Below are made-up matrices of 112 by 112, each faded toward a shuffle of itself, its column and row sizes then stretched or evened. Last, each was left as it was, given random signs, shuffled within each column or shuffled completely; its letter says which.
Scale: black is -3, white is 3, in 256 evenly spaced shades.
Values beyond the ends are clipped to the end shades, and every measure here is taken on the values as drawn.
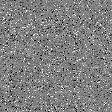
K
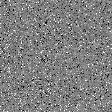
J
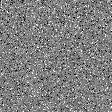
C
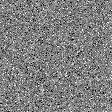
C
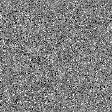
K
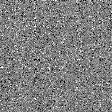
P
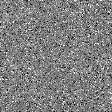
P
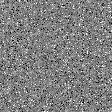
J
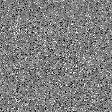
P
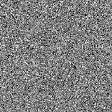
K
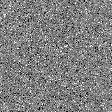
J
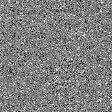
J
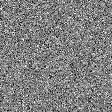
C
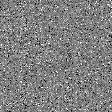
J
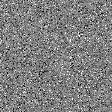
J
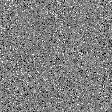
J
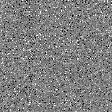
K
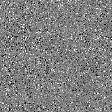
K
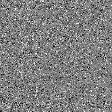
P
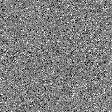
K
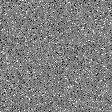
C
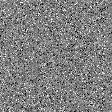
J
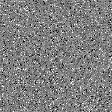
K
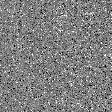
J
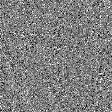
P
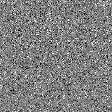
K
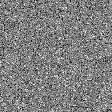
C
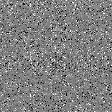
K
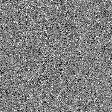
J
